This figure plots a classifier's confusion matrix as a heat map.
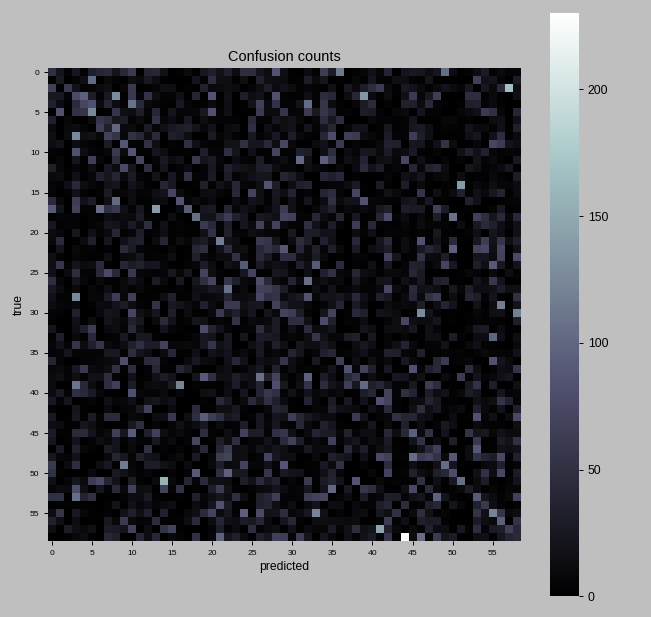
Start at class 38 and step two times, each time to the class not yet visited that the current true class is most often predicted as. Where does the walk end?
32
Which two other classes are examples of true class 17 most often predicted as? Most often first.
13, 6
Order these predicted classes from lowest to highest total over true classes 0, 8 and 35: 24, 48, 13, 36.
48, 24, 13, 36
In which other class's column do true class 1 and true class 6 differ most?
5
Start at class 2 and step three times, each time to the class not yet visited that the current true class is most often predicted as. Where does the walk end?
42
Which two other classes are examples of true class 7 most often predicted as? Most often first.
8, 6
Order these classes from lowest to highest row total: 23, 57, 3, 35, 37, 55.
35, 23, 37, 57, 55, 3
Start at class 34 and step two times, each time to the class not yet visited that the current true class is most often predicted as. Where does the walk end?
51
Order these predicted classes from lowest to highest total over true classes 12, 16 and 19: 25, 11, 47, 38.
11, 25, 47, 38
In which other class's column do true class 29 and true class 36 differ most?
56
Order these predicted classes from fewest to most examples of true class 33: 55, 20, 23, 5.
23, 20, 5, 55
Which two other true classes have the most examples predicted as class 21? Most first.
58, 54
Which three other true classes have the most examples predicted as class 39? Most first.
3, 16, 37
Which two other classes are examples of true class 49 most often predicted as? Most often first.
9, 29
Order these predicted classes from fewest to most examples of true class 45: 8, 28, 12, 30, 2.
2, 30, 12, 28, 8
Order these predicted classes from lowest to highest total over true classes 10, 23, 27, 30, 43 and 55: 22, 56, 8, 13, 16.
16, 13, 8, 56, 22
